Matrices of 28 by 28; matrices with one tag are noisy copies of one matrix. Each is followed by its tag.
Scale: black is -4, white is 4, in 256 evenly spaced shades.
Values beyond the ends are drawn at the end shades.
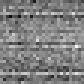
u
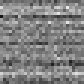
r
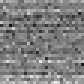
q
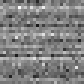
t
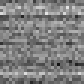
r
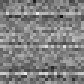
u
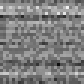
r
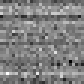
r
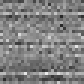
u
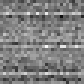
u
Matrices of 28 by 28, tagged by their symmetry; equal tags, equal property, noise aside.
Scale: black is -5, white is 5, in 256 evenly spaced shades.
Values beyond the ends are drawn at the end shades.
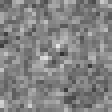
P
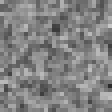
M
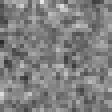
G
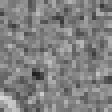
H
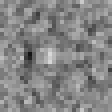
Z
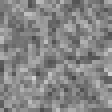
H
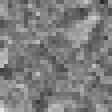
H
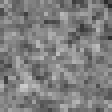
H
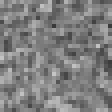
G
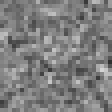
M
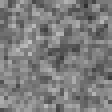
M
